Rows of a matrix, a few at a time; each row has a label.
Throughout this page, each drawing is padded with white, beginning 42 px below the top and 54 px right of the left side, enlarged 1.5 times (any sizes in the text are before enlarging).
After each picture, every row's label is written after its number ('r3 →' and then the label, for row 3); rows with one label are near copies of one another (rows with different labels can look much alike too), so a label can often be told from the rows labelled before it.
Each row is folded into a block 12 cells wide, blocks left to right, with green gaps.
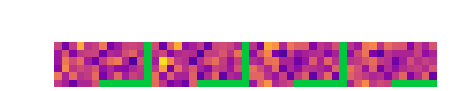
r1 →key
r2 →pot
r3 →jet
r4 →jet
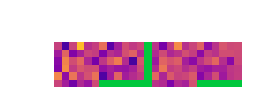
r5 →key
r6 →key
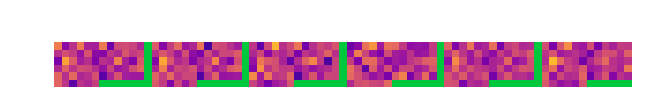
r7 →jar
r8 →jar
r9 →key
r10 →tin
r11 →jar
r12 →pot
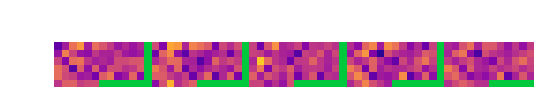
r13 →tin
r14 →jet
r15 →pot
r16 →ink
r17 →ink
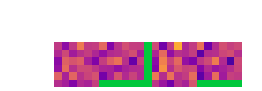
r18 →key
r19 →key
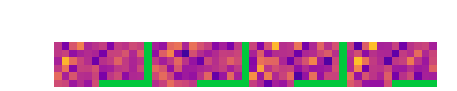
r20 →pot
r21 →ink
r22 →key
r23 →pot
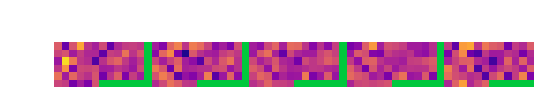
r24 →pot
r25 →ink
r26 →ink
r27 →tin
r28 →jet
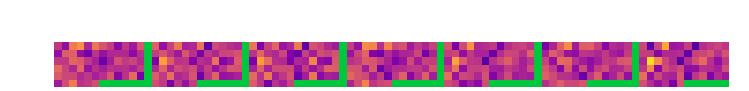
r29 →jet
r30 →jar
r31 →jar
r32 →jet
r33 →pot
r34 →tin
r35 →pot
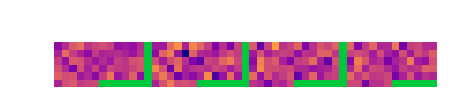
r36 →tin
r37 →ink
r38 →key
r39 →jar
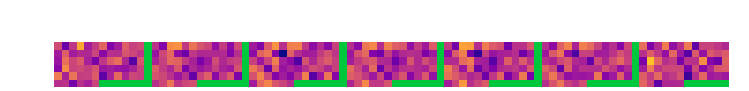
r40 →key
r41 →jet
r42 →ink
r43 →jet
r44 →jet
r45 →ink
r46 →jar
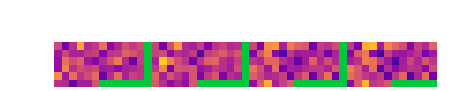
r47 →key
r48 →pot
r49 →jet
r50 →jet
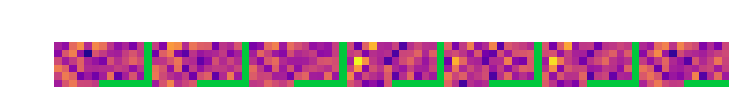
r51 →ink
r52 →jet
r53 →tin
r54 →pot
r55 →jar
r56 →pot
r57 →ink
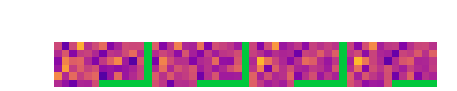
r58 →key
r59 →jar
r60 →pot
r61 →pot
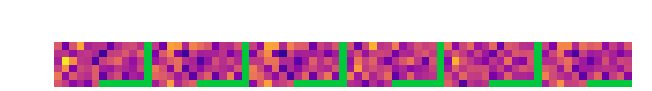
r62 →pot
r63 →jet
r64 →jet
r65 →key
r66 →jar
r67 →jet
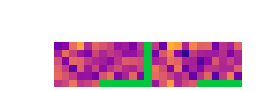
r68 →tin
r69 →jet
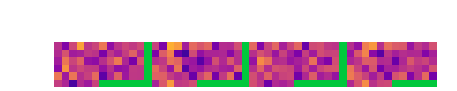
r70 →key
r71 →jet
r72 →jar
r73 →jet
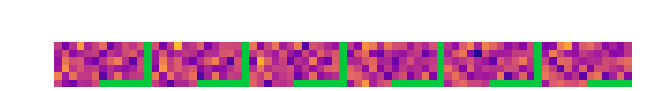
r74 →key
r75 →key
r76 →jar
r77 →jet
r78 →ink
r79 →tin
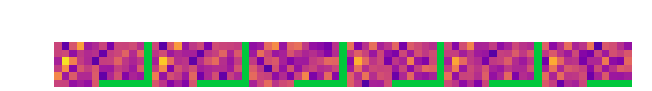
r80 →pot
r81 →pot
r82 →tin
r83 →jar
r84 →pot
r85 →jar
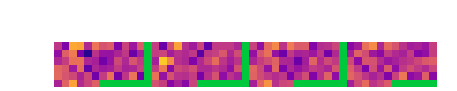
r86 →jet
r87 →pot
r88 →jet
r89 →tin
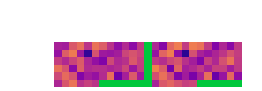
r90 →ink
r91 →ink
